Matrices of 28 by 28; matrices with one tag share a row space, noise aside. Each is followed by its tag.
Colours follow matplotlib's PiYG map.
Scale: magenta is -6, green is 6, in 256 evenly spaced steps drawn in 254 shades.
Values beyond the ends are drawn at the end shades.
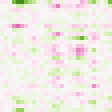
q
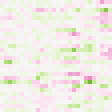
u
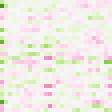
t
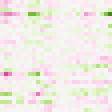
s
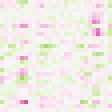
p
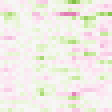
u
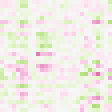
p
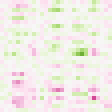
q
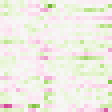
s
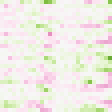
s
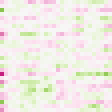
t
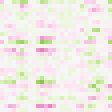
p
